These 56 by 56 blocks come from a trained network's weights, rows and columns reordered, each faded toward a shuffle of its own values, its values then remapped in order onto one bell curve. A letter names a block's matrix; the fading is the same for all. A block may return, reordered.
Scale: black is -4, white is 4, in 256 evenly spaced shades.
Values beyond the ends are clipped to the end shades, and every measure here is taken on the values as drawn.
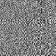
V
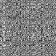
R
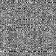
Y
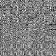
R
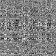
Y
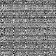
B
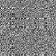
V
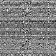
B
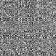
Y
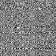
Y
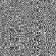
V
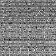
B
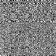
Y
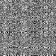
Y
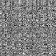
R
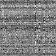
B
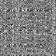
Y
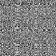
R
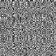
V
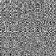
V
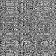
R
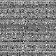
B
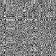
V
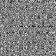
Y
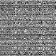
B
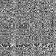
Y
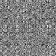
R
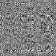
V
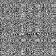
R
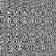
V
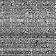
B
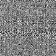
Y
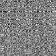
Y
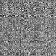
Y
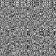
V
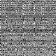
B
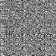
R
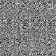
Y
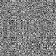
R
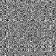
V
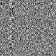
V
